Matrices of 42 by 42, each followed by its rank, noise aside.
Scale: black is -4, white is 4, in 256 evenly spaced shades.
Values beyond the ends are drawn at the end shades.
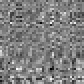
four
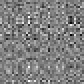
five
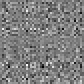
five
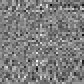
six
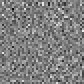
seven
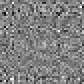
five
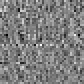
four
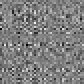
four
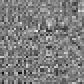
six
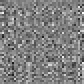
four
